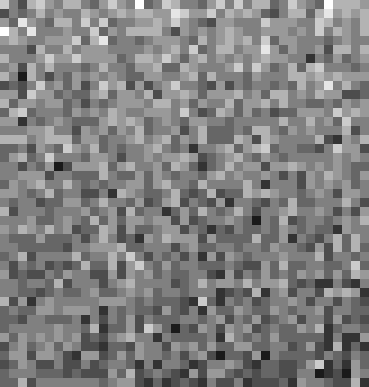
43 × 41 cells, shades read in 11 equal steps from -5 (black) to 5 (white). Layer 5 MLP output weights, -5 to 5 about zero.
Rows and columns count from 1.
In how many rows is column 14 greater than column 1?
14
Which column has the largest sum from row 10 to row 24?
39
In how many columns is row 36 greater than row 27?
10
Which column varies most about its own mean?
37
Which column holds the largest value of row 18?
6
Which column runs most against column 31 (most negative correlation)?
40
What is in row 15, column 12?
1
